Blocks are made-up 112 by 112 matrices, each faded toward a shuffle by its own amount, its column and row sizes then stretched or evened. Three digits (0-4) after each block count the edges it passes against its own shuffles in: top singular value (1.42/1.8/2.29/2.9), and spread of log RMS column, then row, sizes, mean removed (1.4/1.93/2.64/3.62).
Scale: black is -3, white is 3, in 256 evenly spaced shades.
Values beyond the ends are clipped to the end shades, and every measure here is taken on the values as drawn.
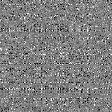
3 1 3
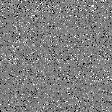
0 1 3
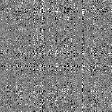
2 4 3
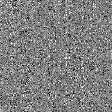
1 2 1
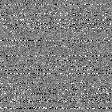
1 0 4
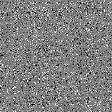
1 2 2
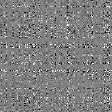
2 4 4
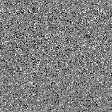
1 0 3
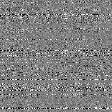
2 2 4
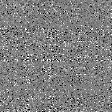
1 2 3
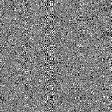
3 3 1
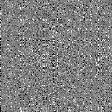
3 3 1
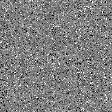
0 2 1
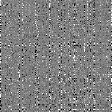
3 4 2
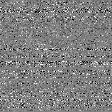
0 0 4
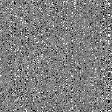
2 3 1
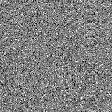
2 0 0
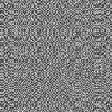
4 2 1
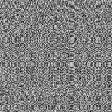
4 0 1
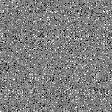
2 0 2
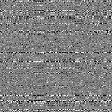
4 0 4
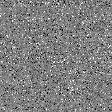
0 0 2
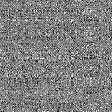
3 1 2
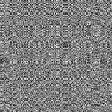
4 1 3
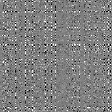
4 4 3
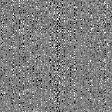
2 4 1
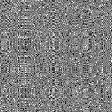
4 2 0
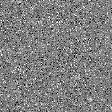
1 2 0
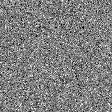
0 0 0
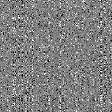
3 3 1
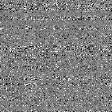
0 2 4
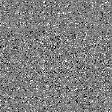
1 2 3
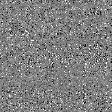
1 2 2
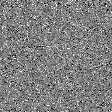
0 0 1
